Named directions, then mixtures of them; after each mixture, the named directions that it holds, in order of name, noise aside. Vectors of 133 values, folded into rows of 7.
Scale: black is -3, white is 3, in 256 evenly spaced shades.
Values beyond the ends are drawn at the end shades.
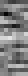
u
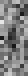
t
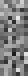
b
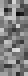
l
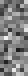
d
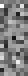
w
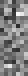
l.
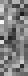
t.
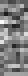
t, u.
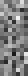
b.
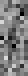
t.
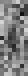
t.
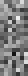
b.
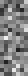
d.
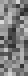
t.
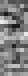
t, u.
